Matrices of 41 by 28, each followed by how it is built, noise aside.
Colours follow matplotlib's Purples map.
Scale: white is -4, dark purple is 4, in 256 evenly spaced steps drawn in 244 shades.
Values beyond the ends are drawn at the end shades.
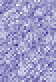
Hankel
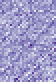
Hankel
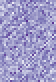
Hankel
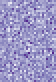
repeating rows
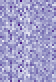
repeating rows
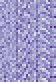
repeating rows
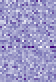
uneven rows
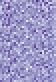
repeating rows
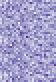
repeating rows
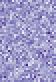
noise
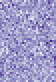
noise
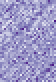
Hankel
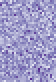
noise
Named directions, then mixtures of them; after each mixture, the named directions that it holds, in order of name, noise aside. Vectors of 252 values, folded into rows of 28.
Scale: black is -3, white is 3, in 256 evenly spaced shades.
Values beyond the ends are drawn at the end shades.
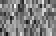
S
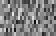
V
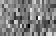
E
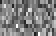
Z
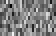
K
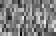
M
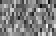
S, V, Z.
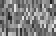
K, M, S.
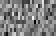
S, V.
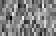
M, S.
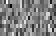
K.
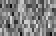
E, K, S.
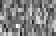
M, Z.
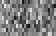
E, V, Z.
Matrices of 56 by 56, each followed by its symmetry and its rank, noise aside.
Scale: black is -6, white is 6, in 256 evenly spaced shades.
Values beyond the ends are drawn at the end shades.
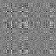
no symmetry, rank two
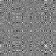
symmetric, rank two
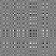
symmetric, rank one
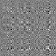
symmetric, rank two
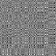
antisymmetric, rank two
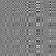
no symmetry, rank one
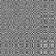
symmetric, rank one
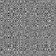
no symmetry, rank three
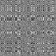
no symmetry, rank two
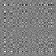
no symmetry, rank two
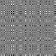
symmetric, rank one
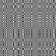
no symmetry, rank one
